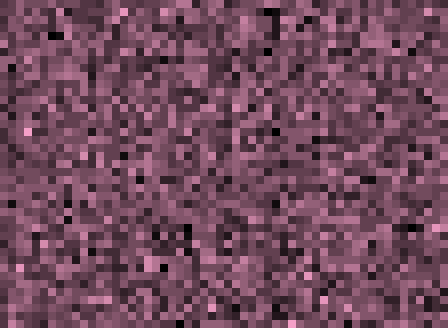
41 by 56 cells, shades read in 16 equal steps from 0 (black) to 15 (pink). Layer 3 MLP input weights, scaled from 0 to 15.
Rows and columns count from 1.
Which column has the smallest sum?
35
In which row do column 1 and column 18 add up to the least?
7
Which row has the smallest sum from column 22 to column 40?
32
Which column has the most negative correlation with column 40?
19
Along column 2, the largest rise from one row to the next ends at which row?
27
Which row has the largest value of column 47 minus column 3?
12
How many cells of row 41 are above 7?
24
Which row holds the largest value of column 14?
38
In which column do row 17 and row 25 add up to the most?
4
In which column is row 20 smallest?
16
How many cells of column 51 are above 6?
20
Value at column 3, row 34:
14
